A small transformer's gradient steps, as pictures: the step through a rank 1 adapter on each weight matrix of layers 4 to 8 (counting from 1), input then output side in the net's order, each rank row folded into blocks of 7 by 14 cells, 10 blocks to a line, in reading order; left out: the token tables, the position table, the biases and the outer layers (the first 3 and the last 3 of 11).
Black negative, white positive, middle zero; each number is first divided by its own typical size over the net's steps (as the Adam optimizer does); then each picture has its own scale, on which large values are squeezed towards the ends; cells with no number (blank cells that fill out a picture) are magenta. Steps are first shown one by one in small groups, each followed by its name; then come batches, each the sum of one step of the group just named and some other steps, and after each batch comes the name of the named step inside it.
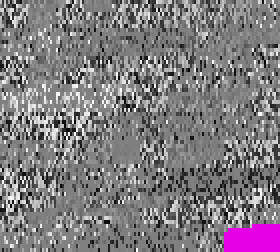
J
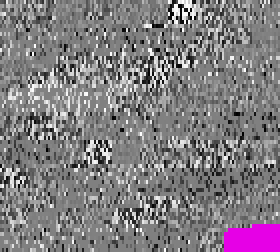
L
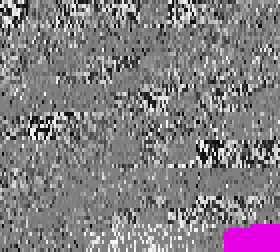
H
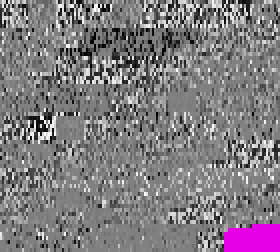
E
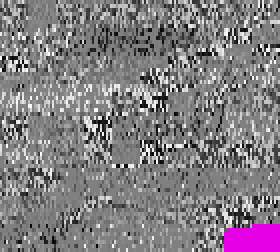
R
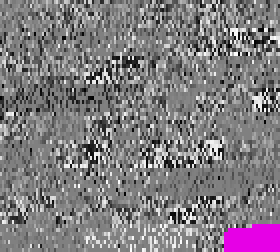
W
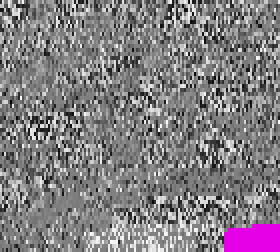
H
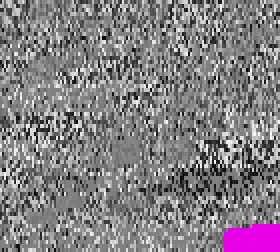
H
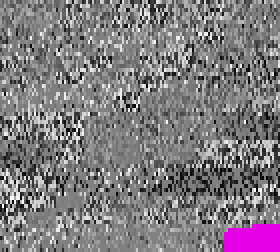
J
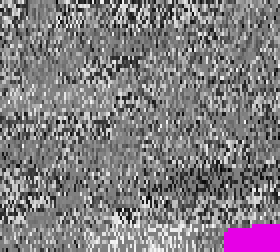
H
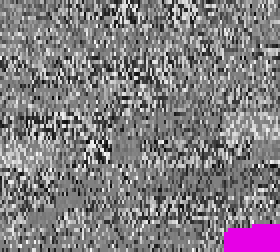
R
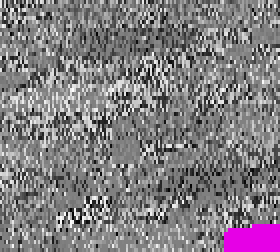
R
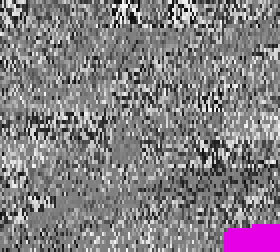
H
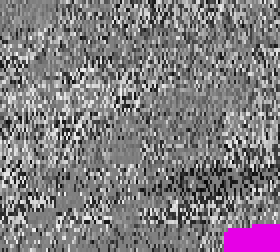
J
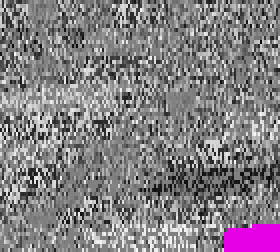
J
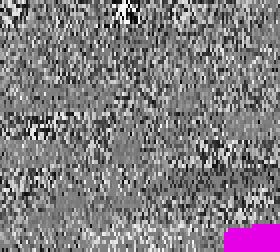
H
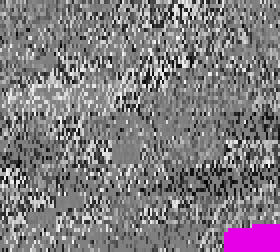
L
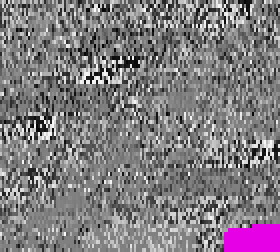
E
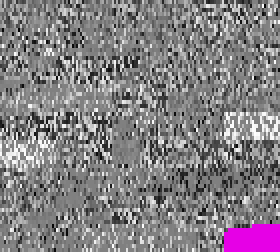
R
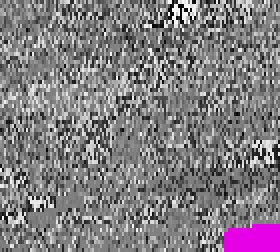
L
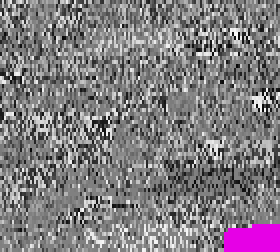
W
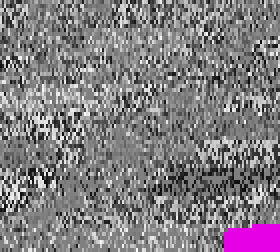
J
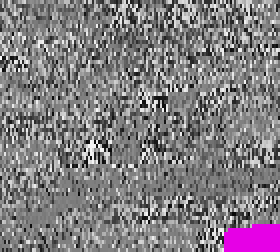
R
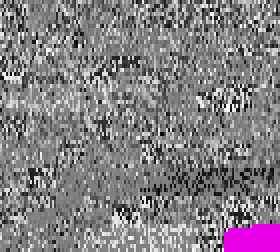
R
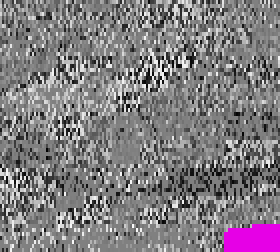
L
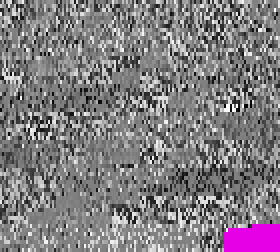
H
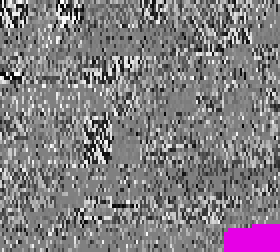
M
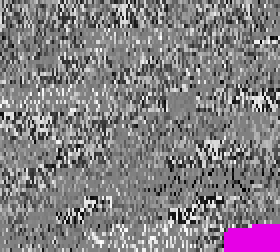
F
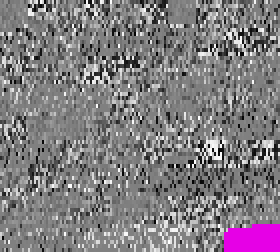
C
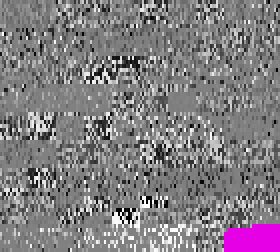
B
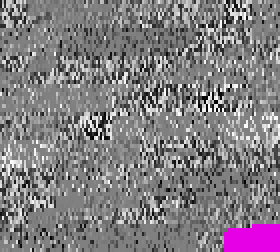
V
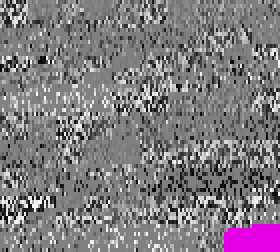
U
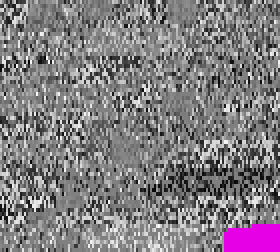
U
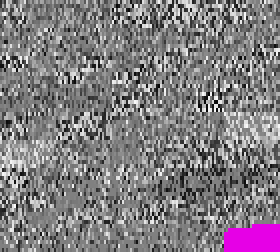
V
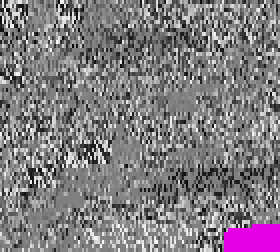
M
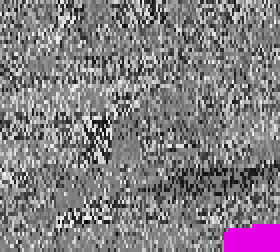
M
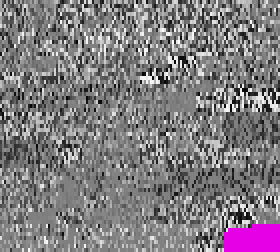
F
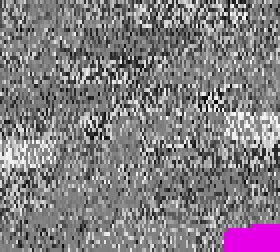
V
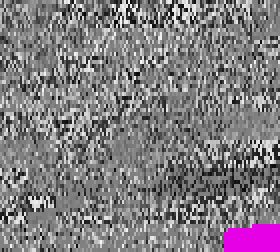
F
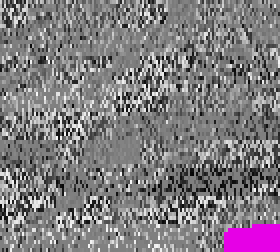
U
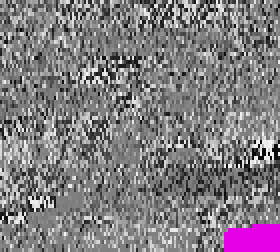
C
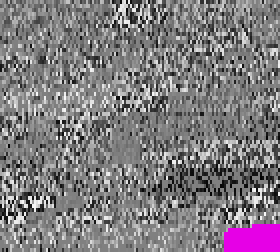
U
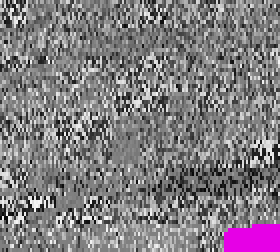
U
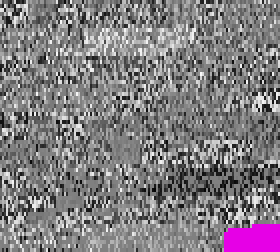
U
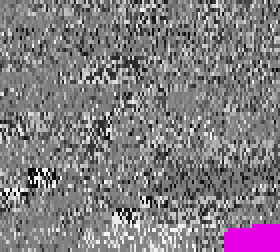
B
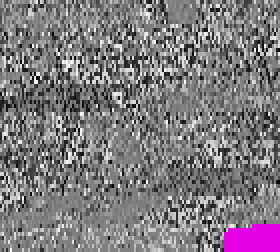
C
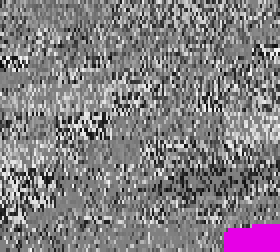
V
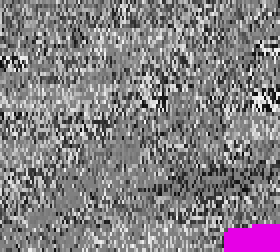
F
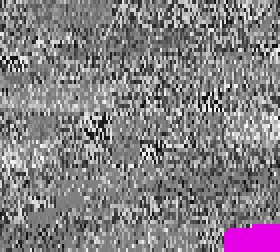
V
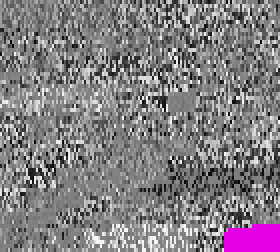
F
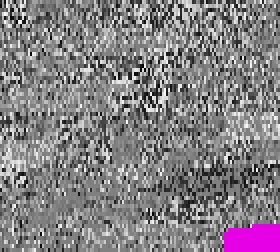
V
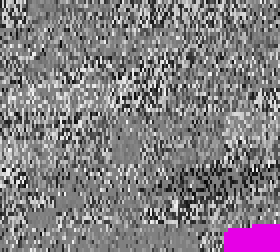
V
